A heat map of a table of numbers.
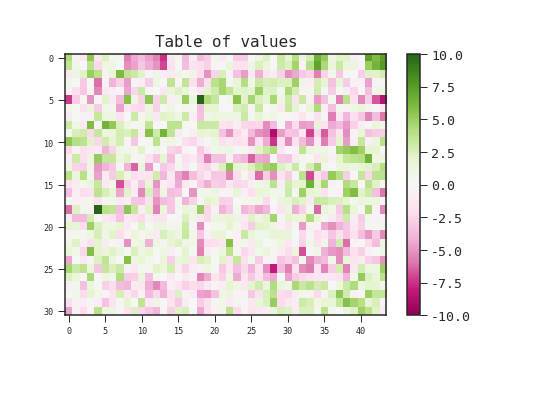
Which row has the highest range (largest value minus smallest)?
5
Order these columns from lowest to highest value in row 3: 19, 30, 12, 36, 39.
36, 19, 39, 12, 30
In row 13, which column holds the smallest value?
9
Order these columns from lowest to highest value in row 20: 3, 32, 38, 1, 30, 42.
32, 38, 30, 42, 1, 3
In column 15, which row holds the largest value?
8
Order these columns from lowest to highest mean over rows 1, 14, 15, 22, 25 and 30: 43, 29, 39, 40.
29, 39, 40, 43
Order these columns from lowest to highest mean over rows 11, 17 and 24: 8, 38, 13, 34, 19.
13, 34, 19, 8, 38
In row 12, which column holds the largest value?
41
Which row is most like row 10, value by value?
25
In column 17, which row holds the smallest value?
16
